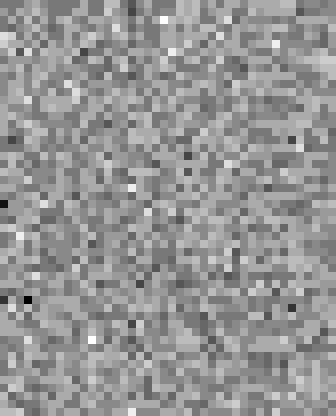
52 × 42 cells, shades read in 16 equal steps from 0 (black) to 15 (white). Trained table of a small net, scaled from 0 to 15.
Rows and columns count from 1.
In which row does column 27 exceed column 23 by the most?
28
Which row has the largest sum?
12
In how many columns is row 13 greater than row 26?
21
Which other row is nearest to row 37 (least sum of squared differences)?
19
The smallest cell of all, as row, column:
38, 4
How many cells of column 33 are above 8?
26
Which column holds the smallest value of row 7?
11
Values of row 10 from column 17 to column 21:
5 7 10 8 6
